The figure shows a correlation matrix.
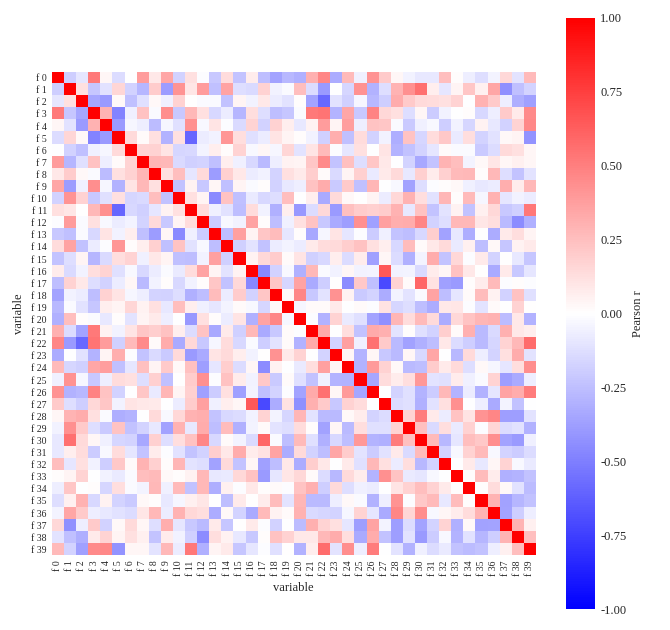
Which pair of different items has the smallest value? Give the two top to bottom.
f 17, f 27
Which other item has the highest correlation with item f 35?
f 28
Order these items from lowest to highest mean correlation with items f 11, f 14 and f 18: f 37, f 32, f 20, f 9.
f 37, f 9, f 32, f 20
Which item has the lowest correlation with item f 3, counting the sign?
f 5
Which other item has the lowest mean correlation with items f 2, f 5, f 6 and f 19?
f 3
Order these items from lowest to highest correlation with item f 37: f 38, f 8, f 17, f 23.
f 8, f 17, f 23, f 38
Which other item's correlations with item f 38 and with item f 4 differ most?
f 11
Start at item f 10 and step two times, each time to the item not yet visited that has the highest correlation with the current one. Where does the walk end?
f 30
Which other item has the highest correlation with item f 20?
f 18
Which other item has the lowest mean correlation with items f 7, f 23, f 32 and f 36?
f 13
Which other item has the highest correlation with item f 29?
f 1
